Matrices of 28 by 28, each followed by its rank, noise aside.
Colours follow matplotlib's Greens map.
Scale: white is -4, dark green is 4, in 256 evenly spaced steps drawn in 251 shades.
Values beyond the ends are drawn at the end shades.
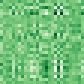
two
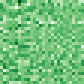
five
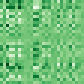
two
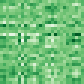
two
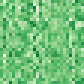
four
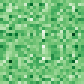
four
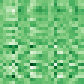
two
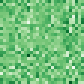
five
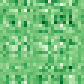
three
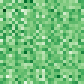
four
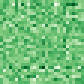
five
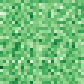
five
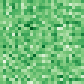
five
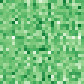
five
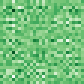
four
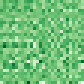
four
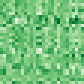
three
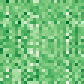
three
